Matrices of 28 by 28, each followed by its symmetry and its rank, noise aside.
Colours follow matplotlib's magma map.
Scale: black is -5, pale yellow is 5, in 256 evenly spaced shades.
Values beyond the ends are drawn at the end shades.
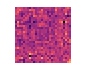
symmetric, rank six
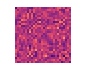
symmetric, rank six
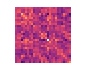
symmetric, rank three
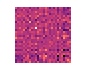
symmetric, rank four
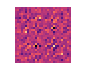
symmetric, rank four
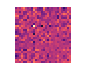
symmetric, rank four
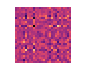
no symmetry, rank three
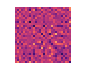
symmetric, rank three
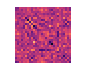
symmetric, rank six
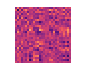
no symmetry, rank three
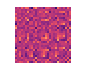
symmetric, rank four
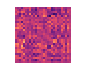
antisymmetric, rank four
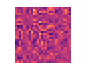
antisymmetric, rank four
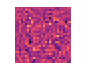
no symmetry, rank six
